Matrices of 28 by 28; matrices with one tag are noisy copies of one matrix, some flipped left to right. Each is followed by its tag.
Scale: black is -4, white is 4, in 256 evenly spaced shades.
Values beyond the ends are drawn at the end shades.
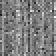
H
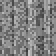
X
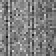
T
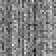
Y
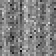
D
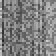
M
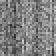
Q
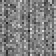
H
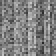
X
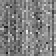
Q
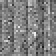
X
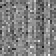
X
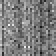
Q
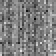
Y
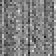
H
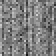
H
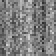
D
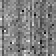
Q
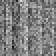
X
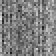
M
